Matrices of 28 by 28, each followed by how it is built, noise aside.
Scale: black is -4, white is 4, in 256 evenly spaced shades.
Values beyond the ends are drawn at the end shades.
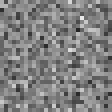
repeating rows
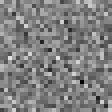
diagonal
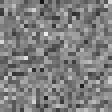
noise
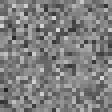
noise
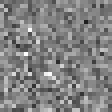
lower triangular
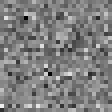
uneven rows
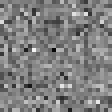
uneven rows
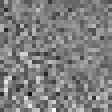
lower triangular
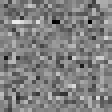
uneven rows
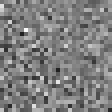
lower triangular
